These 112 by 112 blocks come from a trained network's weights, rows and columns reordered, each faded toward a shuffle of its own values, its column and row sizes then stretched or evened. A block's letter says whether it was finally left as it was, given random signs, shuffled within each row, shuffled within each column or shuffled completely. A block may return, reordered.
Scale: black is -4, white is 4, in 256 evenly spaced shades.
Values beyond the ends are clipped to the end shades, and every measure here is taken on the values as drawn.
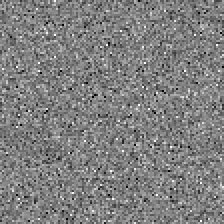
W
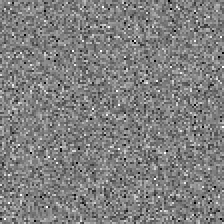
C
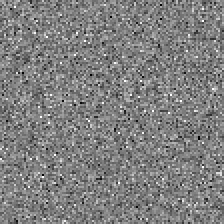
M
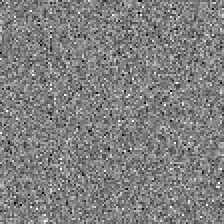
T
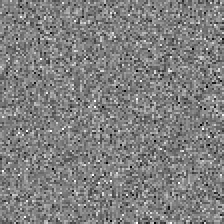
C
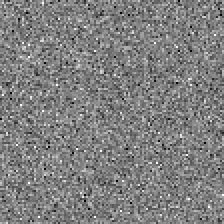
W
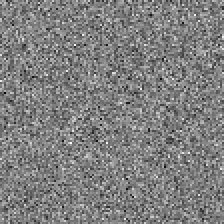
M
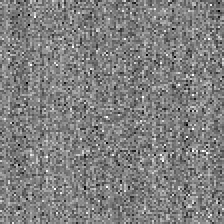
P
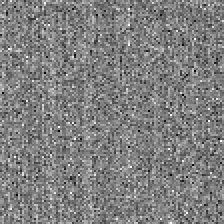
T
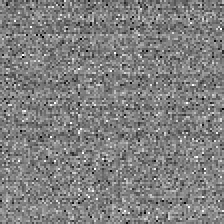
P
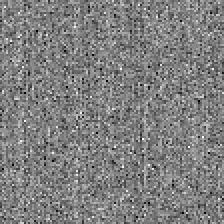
T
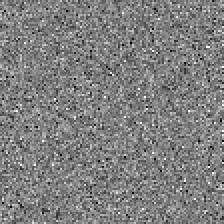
T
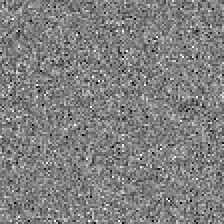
C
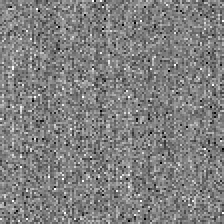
T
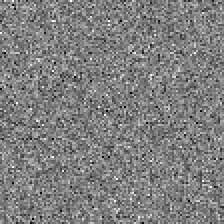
C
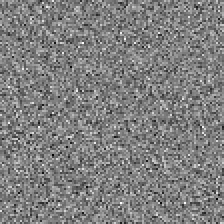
P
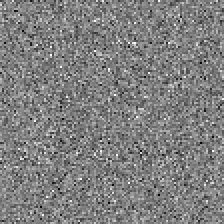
C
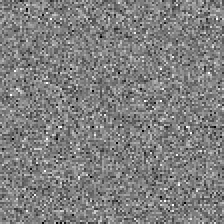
C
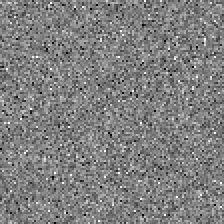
W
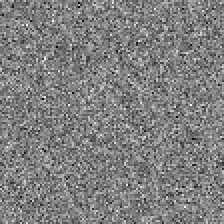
W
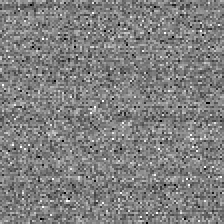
M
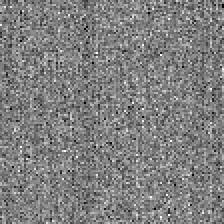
T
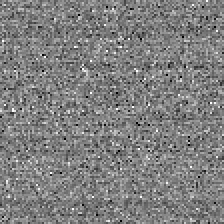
M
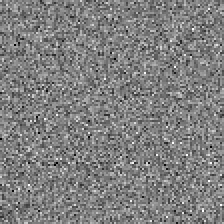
M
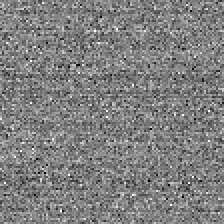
M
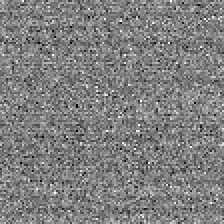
M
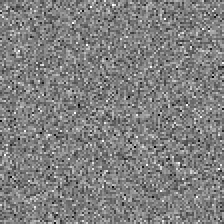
W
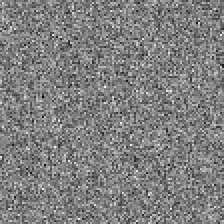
T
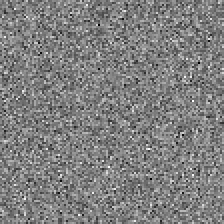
T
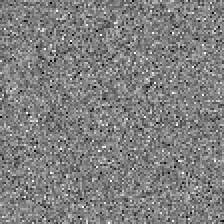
W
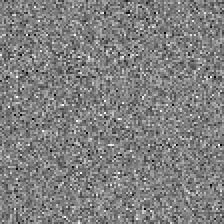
M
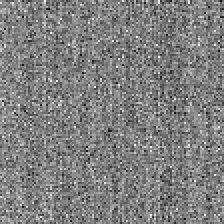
P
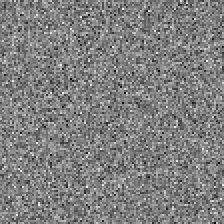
T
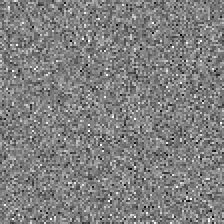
P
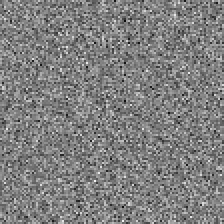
T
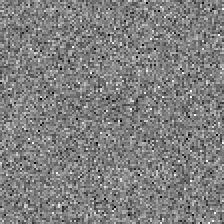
W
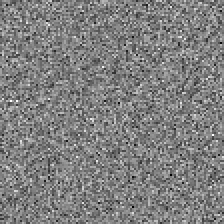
T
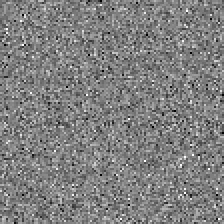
C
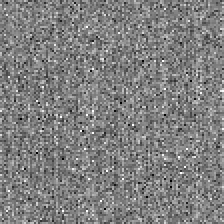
T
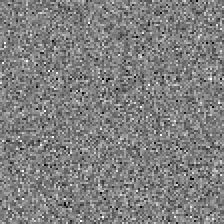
C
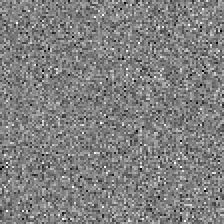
C
